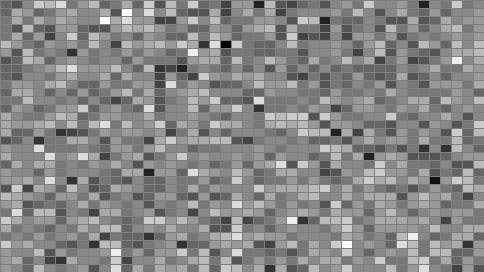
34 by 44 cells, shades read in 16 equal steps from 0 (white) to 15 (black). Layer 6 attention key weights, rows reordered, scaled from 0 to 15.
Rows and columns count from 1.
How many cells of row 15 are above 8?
5
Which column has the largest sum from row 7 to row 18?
15
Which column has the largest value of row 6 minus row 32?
11
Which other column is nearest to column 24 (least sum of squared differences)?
13
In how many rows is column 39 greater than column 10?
17
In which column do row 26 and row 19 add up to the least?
31
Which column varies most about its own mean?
14
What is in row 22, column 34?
4
